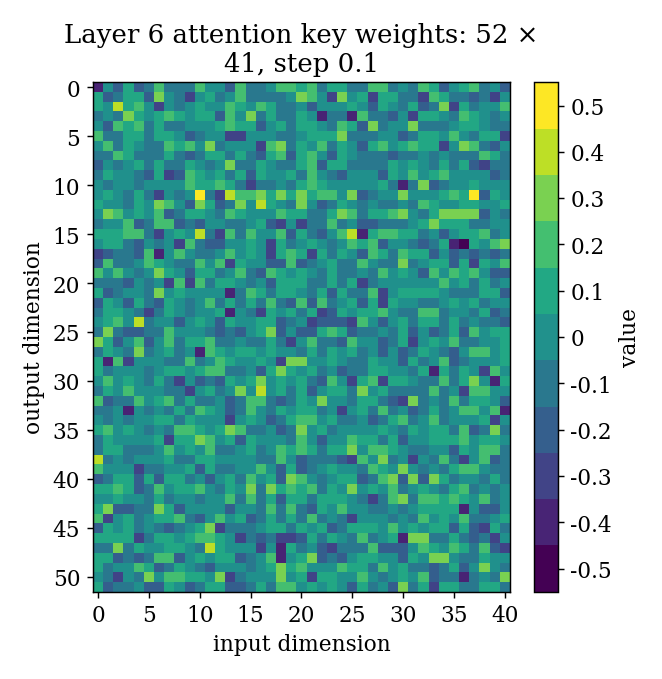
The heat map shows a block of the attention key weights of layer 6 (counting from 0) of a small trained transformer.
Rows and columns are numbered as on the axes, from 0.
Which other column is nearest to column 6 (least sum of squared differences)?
33
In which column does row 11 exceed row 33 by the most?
13
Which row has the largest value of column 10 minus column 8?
11
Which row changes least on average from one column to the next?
10
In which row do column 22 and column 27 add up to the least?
3
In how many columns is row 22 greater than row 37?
8
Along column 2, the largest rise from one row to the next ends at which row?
2
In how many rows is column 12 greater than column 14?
21
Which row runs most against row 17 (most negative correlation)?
26
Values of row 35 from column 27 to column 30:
0 0.1 0 -0.1
